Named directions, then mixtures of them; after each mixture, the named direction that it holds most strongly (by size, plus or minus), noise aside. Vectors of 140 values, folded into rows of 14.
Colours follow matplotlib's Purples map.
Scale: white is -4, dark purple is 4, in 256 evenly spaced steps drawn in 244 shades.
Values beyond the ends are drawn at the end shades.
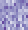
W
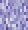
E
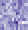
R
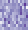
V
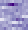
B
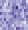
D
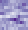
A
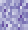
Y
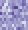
D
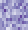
Y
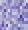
Y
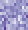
W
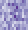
D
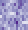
R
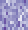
W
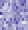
D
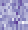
R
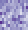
V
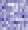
B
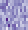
E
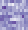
B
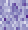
D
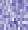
R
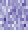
V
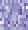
V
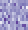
V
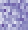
Y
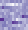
B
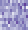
V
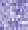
R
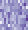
V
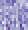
W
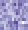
R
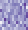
V
